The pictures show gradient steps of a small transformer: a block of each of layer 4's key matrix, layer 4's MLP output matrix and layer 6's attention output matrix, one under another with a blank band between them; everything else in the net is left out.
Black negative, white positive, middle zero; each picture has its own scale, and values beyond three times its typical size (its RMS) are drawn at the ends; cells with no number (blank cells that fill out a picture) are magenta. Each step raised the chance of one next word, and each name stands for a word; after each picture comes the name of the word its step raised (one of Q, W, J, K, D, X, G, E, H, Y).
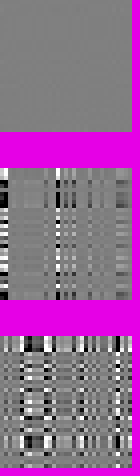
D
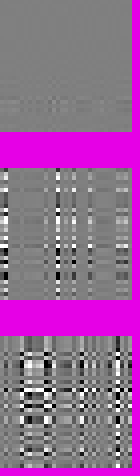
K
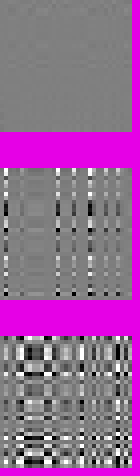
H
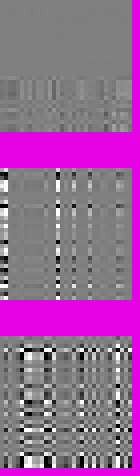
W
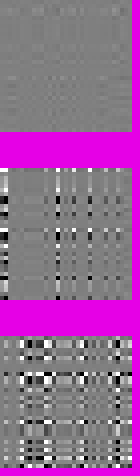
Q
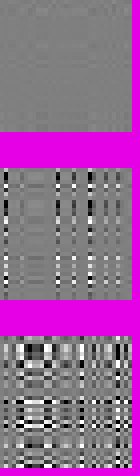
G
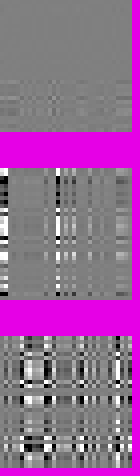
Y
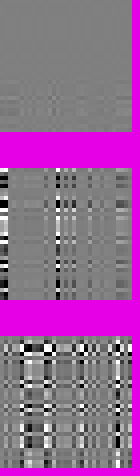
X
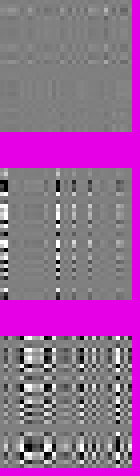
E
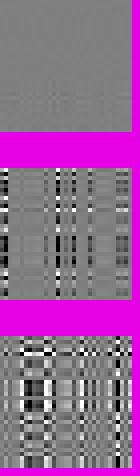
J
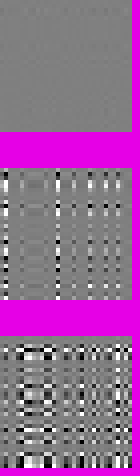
W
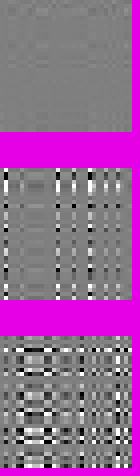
W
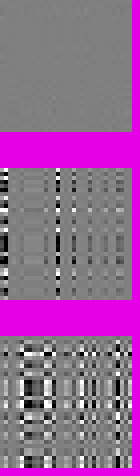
J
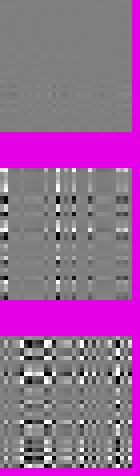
Q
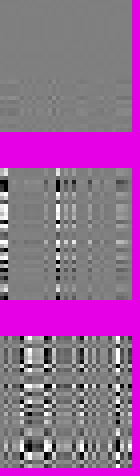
E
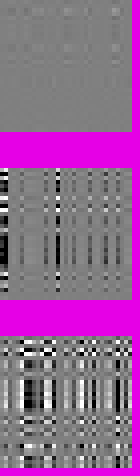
J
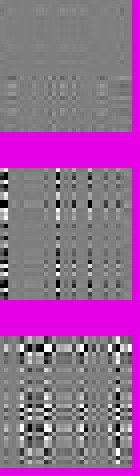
X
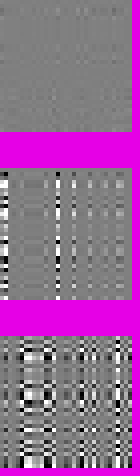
W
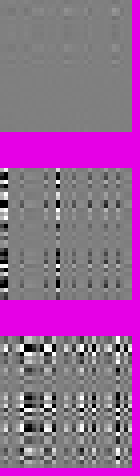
X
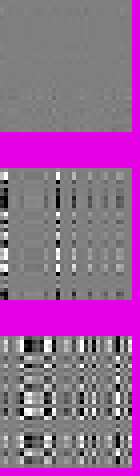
D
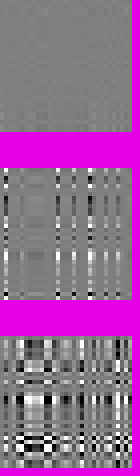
Y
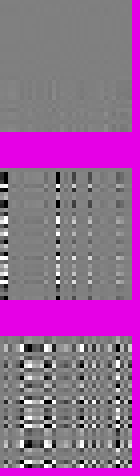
G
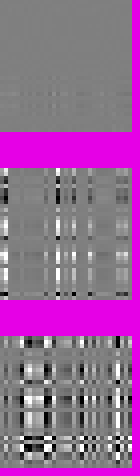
Y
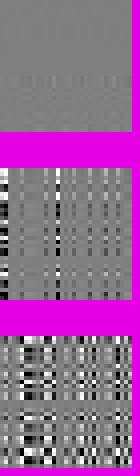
H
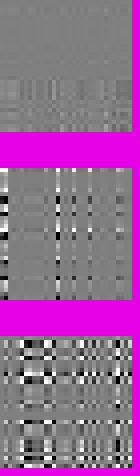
Q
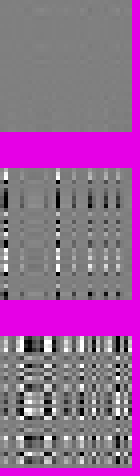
D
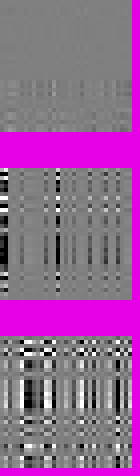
J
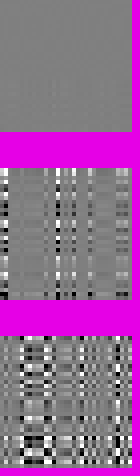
H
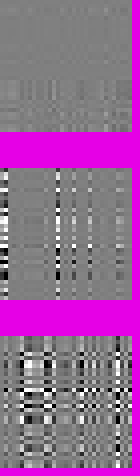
K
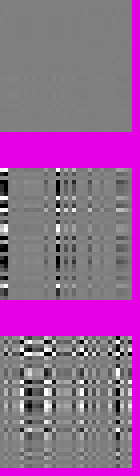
J
